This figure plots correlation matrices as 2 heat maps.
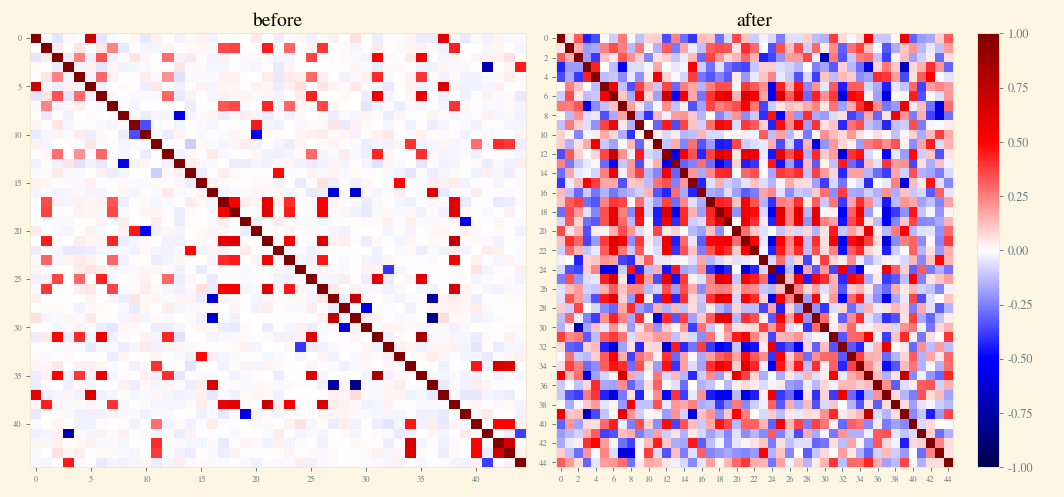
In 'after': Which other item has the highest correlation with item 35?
39
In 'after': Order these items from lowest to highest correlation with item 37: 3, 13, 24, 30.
30, 3, 13, 24
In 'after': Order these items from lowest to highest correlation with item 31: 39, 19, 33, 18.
18, 19, 33, 39
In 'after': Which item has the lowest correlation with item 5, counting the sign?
24
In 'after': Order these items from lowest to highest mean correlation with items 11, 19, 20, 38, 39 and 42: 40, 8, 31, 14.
40, 14, 8, 31
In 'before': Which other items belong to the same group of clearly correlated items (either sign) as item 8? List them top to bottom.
13
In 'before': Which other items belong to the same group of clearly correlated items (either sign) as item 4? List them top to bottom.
2, 6, 12, 25, 31, 35
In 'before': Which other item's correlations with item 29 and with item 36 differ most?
27
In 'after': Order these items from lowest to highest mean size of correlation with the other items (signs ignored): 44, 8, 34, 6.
44, 8, 34, 6
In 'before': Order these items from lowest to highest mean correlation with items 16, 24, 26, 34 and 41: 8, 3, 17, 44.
3, 44, 8, 17
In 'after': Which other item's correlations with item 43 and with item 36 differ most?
7
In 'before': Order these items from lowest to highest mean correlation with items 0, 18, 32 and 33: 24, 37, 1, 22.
24, 22, 1, 37
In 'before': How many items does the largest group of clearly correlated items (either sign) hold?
8
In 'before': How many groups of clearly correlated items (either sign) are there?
13
